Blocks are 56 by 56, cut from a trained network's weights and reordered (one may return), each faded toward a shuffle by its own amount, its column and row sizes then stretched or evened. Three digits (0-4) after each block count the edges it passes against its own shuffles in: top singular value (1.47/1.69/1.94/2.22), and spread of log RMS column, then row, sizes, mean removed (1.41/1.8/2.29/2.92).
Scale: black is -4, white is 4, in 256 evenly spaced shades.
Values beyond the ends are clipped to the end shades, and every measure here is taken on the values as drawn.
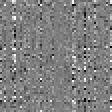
2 4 2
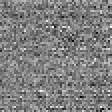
1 2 2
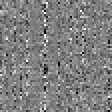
0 4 0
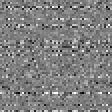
4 0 4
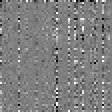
3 4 2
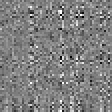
4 4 2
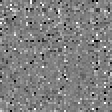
0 2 1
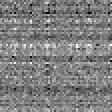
4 3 2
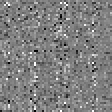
0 3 1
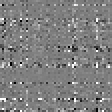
1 3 4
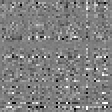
1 3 4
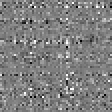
0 3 4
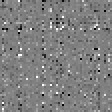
0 3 2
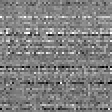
4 0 4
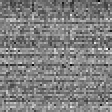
4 2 1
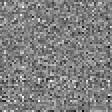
1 1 2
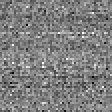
1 1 2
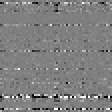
4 0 4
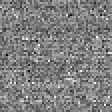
0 0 2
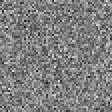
0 0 0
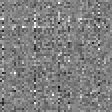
0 3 1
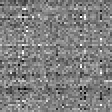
2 3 2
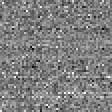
0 0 2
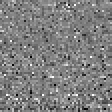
0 0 2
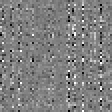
2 4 2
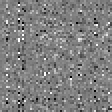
1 3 1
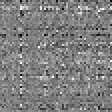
2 3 3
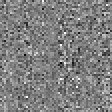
2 3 0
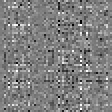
4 4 2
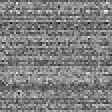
4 1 1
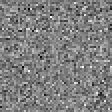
0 0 2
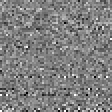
1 0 3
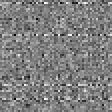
4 0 3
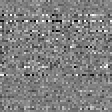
3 0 4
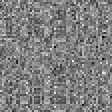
3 0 0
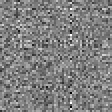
3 1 1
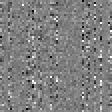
0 4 0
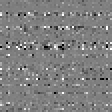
1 2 4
